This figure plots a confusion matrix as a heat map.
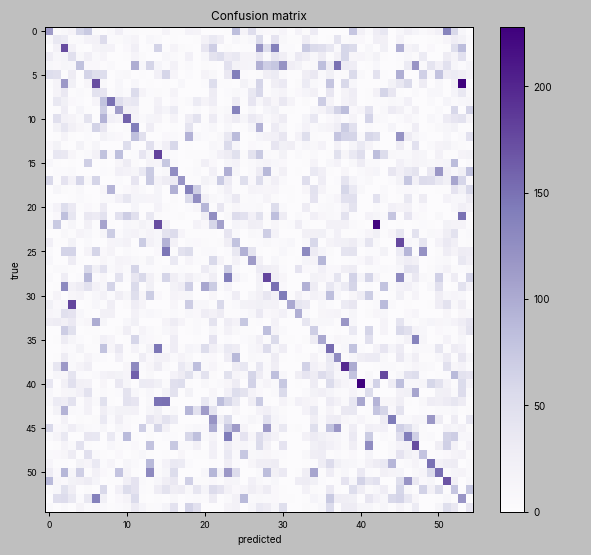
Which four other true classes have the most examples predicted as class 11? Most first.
39, 38, 4, 12
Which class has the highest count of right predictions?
40
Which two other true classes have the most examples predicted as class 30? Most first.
4, 40
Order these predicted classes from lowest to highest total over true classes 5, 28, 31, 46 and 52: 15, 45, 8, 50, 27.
8, 27, 15, 50, 45
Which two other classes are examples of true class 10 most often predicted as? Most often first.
7, 41
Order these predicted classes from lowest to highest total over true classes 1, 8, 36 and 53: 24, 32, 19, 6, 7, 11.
32, 19, 24, 11, 6, 7
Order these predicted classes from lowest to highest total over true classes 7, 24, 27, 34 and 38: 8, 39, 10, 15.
8, 10, 15, 39
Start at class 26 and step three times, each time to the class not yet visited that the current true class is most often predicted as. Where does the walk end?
41
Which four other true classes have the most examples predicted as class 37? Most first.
4, 45, 12, 9
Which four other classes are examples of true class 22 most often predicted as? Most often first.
42, 14, 7, 1
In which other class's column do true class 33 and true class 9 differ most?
24
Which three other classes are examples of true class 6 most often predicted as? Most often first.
53, 2, 36
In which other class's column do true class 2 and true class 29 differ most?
27
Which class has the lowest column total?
31
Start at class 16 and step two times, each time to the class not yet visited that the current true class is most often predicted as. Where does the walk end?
13
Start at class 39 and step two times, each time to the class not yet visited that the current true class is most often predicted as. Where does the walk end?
20
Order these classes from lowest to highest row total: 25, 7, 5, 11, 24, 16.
7, 11, 24, 16, 5, 25
